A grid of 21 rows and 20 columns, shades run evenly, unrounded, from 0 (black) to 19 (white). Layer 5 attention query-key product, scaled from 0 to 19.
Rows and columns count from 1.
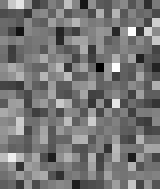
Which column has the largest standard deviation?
3
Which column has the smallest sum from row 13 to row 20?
7
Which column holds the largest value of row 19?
17
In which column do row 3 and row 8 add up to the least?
13
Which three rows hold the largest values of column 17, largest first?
4, 21, 19
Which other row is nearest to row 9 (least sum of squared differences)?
15
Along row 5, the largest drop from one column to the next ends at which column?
8
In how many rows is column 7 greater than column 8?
10
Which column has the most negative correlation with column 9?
11
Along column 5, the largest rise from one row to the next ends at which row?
2
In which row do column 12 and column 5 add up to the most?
18
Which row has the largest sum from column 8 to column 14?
14
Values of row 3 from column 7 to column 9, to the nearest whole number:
12 9 11
